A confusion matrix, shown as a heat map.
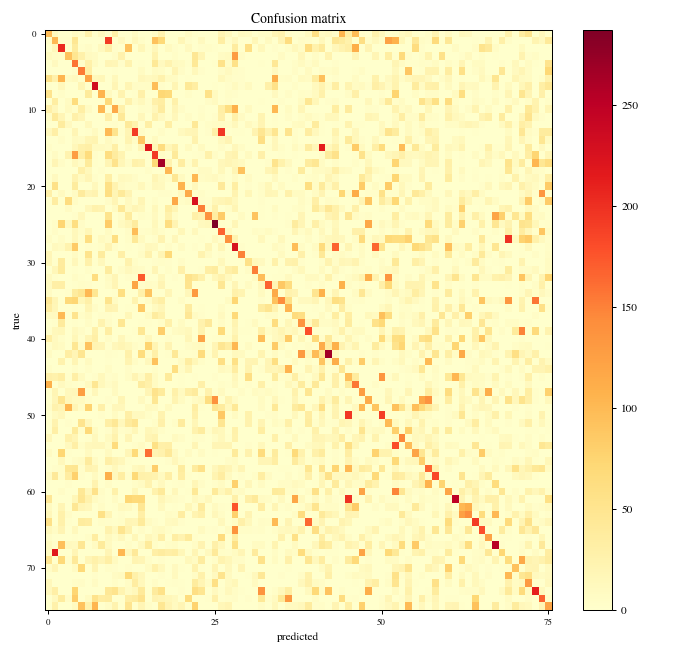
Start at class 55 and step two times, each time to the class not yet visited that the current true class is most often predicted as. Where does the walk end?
41
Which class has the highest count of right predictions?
25
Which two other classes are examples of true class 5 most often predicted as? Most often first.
54, 75
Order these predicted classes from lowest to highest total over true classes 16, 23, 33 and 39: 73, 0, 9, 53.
0, 53, 9, 73
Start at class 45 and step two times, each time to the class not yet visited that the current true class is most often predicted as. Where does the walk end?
26
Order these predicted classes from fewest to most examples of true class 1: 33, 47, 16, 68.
33, 68, 47, 16
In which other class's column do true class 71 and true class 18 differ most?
29
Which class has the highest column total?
28
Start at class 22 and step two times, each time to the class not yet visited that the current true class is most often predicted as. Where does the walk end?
52
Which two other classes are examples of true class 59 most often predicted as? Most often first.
57, 28
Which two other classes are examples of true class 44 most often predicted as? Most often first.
36, 19
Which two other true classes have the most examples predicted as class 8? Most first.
10, 63
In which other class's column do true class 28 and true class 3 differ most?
43
